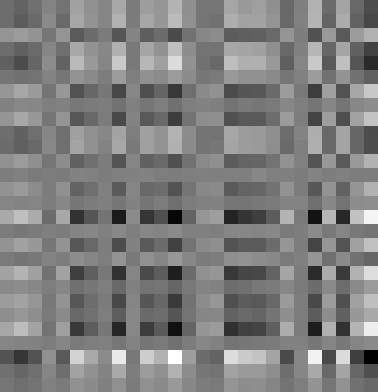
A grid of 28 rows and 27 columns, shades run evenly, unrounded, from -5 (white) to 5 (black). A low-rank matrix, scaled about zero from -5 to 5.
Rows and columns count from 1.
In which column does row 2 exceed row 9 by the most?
27
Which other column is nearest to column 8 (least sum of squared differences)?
22
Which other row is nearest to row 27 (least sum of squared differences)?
10
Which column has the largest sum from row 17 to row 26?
13
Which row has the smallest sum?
26
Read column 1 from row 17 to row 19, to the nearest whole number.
0 -1 0
